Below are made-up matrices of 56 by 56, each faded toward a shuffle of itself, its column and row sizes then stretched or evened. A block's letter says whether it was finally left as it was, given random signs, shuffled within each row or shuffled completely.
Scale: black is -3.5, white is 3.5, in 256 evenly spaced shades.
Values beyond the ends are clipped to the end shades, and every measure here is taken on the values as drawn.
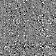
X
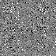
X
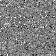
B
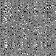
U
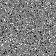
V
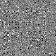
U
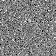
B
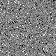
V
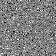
B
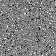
V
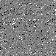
X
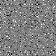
U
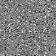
X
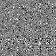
X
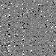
U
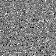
B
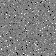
V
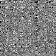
U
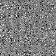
X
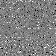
B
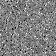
V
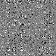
X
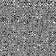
U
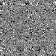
U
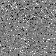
B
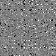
U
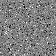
V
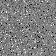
V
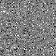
U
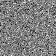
V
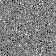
V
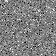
V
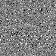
B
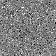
V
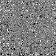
X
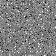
V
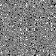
U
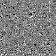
U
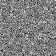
B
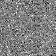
B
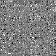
U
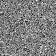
V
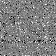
B
